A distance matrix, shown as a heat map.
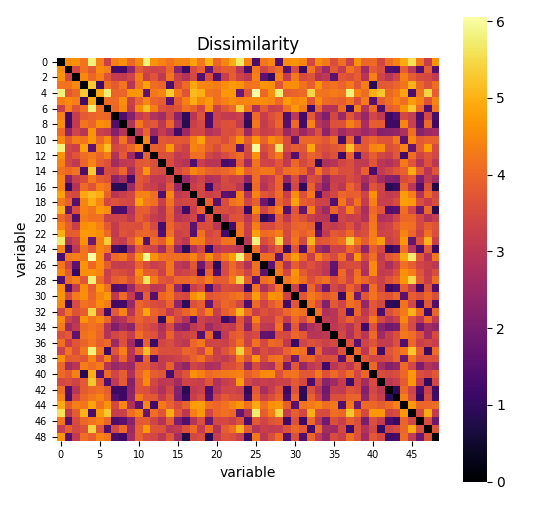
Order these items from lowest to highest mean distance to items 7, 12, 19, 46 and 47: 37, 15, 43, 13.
43, 15, 13, 37
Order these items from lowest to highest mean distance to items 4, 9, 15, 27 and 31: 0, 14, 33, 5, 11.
11, 33, 14, 5, 0
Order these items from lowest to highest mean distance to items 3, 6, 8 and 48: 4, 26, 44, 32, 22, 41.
41, 32, 26, 22, 44, 4
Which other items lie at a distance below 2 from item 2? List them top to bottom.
18, 20, 26, 27, 35
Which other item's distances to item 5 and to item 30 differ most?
3
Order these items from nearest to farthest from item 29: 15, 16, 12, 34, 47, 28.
16, 34, 15, 12, 47, 28
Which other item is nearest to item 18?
27
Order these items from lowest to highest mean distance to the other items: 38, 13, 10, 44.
13, 38, 10, 44
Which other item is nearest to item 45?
4
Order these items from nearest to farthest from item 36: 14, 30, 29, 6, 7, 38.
30, 38, 7, 29, 14, 6
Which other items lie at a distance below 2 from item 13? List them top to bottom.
17, 21, 22, 33
